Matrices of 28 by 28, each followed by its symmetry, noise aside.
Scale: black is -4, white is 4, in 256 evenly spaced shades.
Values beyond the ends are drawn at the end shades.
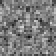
mirrored left to right.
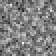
symmetric.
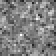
symmetric across the other diagonal.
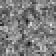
no symmetry.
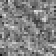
symmetric across the other diagonal.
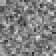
symmetric.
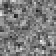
symmetric.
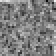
symmetric across the other diagonal.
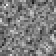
symmetric.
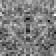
mirrored left to right.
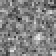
symmetric.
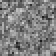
symmetric.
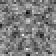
mirrored left to right.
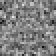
mirrored left to right.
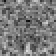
mirrored left to right.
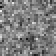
no symmetry.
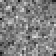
symmetric.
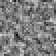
symmetric across the other diagonal.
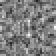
mirrored top to bottom.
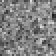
no symmetry.
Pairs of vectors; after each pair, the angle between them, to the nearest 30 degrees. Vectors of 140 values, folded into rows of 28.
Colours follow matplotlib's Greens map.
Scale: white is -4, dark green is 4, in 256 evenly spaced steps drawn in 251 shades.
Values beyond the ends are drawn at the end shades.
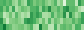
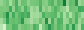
150 degrees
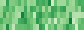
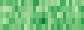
90 degrees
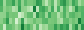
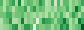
60 degrees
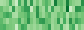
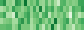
90 degrees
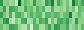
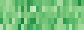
90 degrees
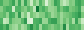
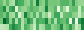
120 degrees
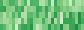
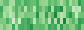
60 degrees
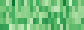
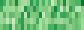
90 degrees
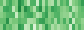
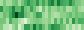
120 degrees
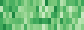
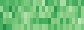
30 degrees
